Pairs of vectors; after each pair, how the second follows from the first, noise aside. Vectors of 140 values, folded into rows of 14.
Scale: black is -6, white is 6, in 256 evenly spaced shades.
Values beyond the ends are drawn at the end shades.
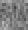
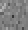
wrapped around, partly zeroed.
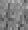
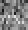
wrapped around, scaled up.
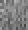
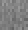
reversed, negated, shrunk.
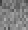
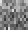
negated, scaled up.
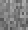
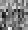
wrapped around, negated, scaled up.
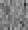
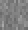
reversed, negated, shrunk.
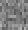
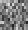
wrapped around, scaled up.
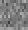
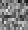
wrapped around, negated, scaled up.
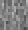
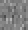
wrapped around, partly zeroed.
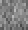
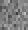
shuffled.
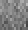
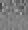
reversed, partly zeroed.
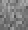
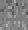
reversed, partly zeroed.
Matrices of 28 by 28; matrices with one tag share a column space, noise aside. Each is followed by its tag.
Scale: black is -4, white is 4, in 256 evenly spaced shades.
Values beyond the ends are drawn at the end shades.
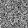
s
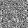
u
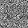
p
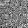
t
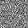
p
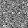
s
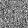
u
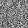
t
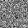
p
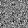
s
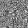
u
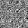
u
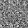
s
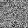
t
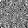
t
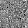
u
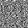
p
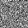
p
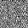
p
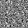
s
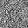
u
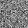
u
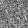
u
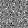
s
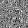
u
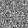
s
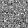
s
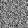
s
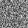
p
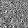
u
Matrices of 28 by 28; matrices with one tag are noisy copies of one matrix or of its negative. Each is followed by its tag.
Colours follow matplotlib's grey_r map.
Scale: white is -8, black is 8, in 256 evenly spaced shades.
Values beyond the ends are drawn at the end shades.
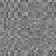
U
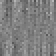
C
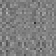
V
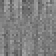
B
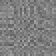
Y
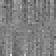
C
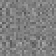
V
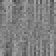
C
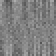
C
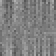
C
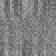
B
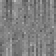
C
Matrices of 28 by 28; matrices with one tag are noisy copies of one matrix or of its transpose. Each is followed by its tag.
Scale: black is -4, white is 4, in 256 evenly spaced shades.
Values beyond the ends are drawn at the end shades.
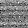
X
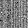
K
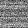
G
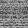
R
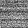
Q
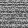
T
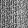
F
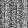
G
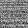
T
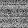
G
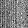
F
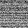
K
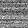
Q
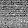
F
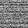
T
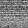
F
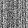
R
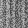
X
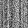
Q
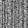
T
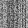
R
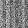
X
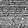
F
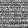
T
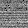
K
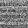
X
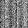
G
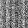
X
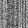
R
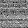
Q
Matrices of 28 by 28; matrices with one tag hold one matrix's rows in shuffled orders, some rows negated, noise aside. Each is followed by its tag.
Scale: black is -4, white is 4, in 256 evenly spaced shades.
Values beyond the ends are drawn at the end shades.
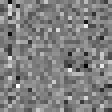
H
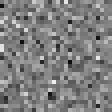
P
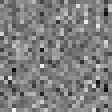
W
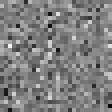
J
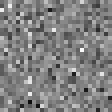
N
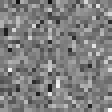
J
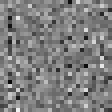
H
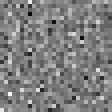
N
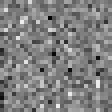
P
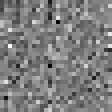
J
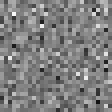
W
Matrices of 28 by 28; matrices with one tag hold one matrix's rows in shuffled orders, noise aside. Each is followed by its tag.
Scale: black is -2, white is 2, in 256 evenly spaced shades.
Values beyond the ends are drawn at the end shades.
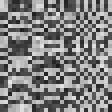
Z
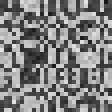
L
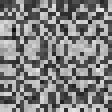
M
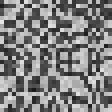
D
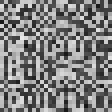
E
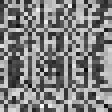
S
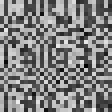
E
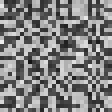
D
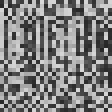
E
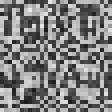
L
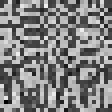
L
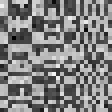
Z
